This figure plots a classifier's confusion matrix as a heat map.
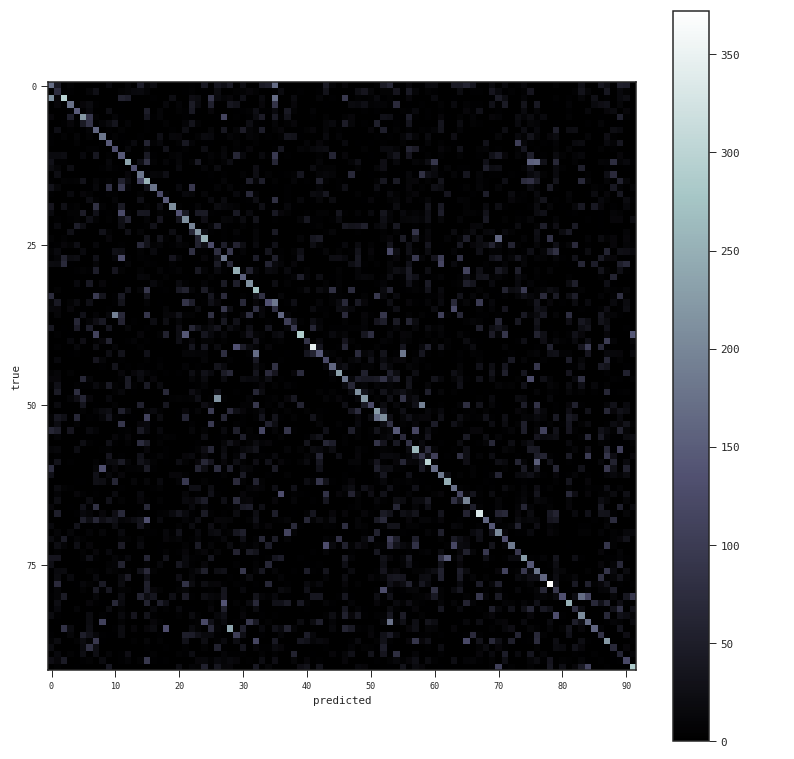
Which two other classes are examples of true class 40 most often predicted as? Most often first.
87, 9
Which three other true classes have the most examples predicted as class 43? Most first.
72, 64, 56
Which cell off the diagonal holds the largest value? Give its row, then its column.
85, 28
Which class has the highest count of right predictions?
78
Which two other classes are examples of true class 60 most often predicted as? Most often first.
8, 87
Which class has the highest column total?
15
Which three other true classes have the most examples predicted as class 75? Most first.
12, 46, 15
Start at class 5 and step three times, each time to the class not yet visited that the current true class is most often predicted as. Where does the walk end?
35
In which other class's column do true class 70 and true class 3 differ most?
37
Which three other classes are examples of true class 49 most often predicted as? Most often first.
26, 55, 5
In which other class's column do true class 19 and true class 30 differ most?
7
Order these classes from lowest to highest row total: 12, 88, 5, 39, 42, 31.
88, 31, 5, 42, 12, 39
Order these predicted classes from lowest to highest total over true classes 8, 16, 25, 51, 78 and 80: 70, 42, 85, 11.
85, 42, 70, 11
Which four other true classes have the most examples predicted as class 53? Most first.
84, 26, 71, 72
